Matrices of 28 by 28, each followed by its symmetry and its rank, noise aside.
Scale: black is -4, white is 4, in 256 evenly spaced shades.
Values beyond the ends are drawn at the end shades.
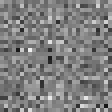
no symmetry, rank five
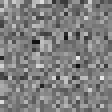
no symmetry, rank six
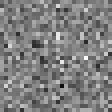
no symmetry, rank six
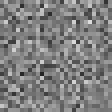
antisymmetric, rank six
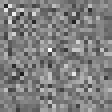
symmetric, rank six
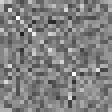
symmetric, rank seven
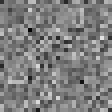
symmetric, rank six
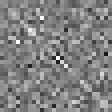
symmetric, rank seven
